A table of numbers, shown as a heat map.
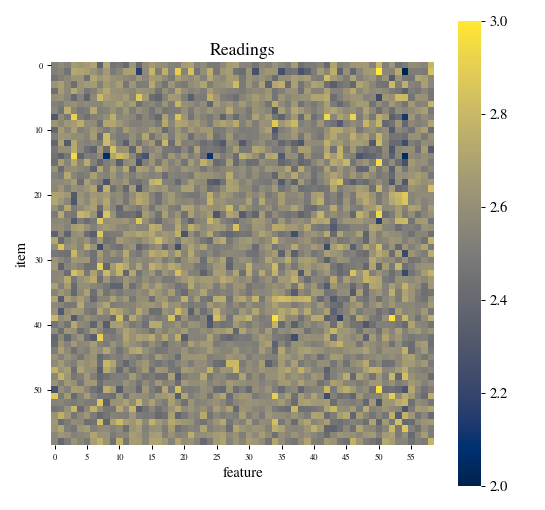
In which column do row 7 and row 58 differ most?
34
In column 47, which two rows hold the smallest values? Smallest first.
14, 16
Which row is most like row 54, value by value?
48
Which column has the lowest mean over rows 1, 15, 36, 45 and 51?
13
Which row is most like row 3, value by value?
56
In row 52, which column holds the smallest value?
50
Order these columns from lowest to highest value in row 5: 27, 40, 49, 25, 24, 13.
27, 49, 25, 40, 24, 13
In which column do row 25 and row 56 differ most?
54
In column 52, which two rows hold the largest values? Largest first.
39, 51
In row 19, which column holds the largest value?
58
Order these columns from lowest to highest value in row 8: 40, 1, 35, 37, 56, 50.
35, 40, 56, 1, 37, 50
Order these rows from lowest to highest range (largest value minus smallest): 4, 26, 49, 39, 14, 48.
49, 4, 48, 26, 39, 14
